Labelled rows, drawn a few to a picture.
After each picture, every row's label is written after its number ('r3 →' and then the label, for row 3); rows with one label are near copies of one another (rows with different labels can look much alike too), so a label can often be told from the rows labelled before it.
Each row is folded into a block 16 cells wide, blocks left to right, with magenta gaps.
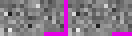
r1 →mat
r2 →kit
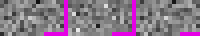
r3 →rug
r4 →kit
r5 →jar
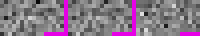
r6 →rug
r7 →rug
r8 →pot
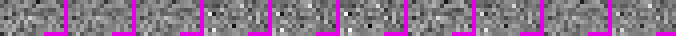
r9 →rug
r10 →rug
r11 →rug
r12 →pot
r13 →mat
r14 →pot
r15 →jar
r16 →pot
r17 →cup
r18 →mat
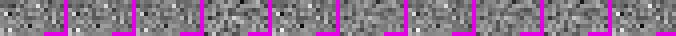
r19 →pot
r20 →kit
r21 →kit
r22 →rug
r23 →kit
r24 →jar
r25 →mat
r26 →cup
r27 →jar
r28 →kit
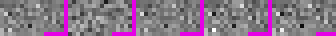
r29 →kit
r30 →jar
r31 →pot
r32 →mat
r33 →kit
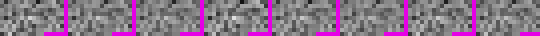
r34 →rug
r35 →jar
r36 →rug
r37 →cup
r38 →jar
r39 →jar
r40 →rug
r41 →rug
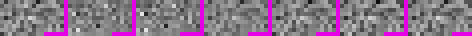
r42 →jar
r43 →kit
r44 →pot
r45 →jar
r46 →rug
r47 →cup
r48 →cup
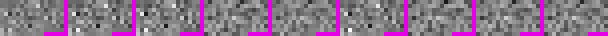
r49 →mat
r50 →mat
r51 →mat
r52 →jar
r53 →rug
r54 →mat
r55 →cup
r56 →jar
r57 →rug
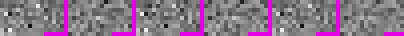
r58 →kit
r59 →jar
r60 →pot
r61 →cup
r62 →kit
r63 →cup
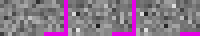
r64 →rug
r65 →pot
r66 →mat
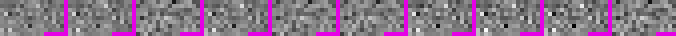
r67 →pot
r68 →mat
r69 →cup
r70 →kit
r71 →cup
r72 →rug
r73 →pot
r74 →kit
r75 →kit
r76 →jar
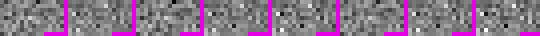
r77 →rug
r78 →mat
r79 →jar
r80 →kit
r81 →mat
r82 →jar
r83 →mat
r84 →kit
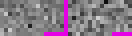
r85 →kit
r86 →cup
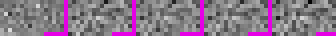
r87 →kit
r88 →rug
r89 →jar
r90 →cup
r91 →cup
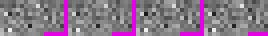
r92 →kit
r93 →mat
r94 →mat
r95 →mat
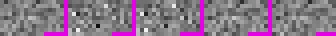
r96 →jar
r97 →kit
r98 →mat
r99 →rug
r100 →cup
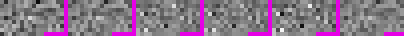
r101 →jar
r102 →cup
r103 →kit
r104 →pot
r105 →kit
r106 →cup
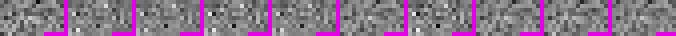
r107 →rug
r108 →mat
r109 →kit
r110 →pot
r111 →pot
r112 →jar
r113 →pot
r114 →cup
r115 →rug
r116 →cup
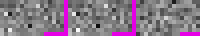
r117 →pot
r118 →kit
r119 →rug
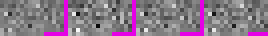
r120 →mat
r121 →pot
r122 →mat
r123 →mat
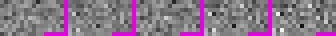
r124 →rug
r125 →pot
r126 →jar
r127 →pot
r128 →pot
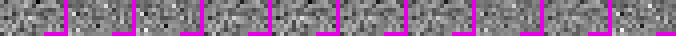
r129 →jar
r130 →kit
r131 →kit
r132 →rug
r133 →rug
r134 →cup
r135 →rug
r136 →mat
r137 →cup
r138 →kit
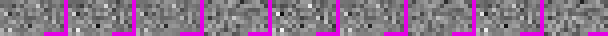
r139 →kit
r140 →pot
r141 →kit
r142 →jar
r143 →mat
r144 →kit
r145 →cup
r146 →pot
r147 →rug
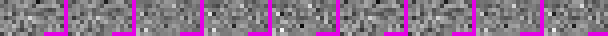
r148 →jar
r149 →rug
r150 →mat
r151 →pot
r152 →kit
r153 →jar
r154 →jar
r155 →kit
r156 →mat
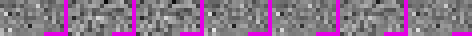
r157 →kit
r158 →cup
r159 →jar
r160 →pot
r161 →pot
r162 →cup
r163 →kit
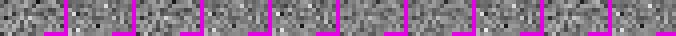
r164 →rug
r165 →kit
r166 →rug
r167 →kit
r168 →pot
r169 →jar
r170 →rug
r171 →kit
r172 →cup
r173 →kit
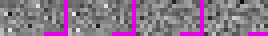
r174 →mat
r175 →kit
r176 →rug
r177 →jar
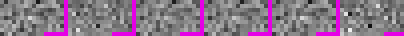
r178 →jar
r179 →pot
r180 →cup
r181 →jar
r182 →cup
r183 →kit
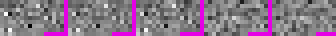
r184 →pot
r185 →kit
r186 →mat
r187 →jar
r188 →cup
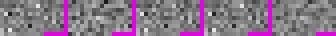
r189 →kit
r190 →jar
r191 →pot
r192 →mat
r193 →cup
